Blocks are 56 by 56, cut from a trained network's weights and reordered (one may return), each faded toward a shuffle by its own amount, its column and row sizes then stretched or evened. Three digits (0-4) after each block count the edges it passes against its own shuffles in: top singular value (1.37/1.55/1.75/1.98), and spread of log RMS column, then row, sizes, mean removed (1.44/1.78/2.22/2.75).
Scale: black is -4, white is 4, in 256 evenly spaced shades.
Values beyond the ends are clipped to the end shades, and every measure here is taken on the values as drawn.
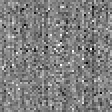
2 1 1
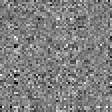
3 2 3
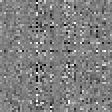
2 4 3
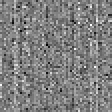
2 1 0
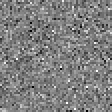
0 1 0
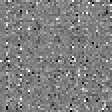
0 2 1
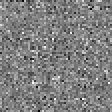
0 1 2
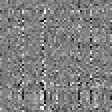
4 4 2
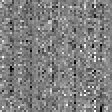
2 3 0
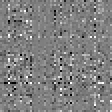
2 4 3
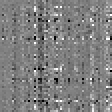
3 4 3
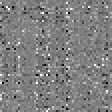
0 3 3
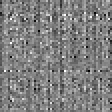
4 1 3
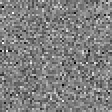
1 0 1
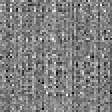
4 0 3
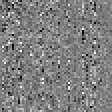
0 4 0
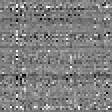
3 3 3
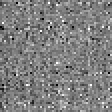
1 0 2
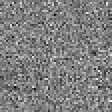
1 0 2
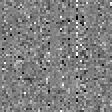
0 3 1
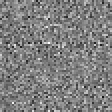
1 0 2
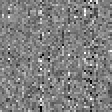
1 3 0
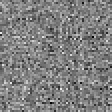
2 0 2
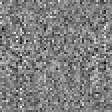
2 2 2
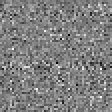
1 1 3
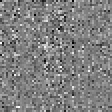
0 4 2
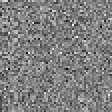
2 1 1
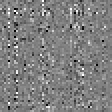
1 4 2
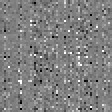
0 4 1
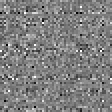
4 2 4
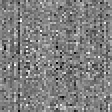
2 2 1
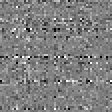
1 3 4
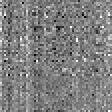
3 2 3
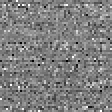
1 0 2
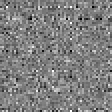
2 1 3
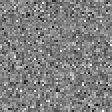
0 0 2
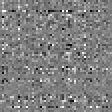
2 3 4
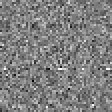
2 1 1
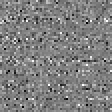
0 1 4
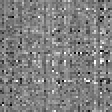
3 2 3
